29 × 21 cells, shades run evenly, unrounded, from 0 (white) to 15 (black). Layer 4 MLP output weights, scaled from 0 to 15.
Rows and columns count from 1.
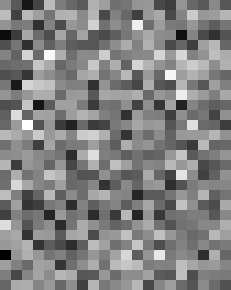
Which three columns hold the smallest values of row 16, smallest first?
9, 17, 8
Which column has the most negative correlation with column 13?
6
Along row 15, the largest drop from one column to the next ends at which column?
19
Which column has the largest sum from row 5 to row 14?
1
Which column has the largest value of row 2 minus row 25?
13
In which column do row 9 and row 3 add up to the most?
2
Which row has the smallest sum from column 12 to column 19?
7
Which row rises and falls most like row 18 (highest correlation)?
21
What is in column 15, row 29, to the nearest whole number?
7
